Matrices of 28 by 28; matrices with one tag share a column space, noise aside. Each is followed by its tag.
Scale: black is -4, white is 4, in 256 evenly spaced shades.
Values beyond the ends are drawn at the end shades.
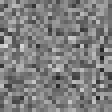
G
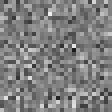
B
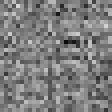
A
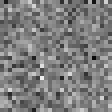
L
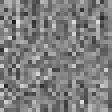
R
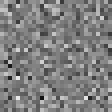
B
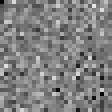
L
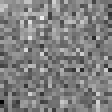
R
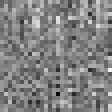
R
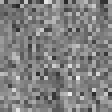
L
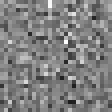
A
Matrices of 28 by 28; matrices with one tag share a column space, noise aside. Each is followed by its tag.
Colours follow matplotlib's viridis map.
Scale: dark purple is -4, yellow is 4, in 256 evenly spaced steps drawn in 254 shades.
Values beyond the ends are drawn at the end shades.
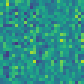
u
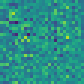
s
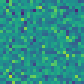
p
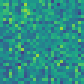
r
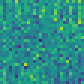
r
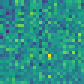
u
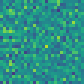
p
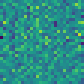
s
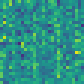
u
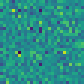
p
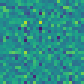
p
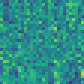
r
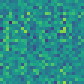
s
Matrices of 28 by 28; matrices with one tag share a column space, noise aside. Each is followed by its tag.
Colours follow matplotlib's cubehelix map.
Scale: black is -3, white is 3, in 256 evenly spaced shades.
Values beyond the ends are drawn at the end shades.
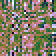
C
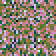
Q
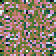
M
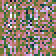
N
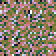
M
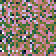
Q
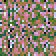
N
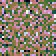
M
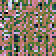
C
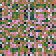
N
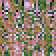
C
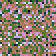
M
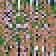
C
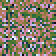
N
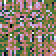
C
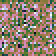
N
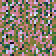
Q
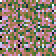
N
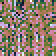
C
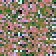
M
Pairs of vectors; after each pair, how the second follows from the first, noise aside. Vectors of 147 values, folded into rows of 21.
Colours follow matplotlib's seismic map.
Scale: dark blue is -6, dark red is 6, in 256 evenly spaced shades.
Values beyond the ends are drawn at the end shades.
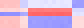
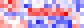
copied.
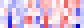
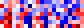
negated, scaled up.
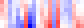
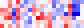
wrapped around.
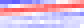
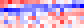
negated.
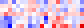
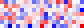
sign-scrambled.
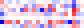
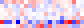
negated, partly zeroed.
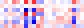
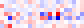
reversed, partly zeroed.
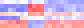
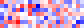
sign-scrambled.
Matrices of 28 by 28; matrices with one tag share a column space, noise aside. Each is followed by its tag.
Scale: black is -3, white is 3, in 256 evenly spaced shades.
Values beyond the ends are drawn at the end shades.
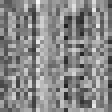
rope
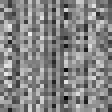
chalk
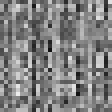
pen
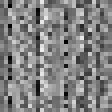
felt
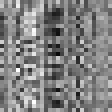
rope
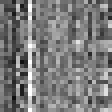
pen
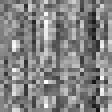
pen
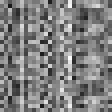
felt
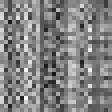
chalk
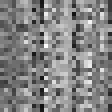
chalk
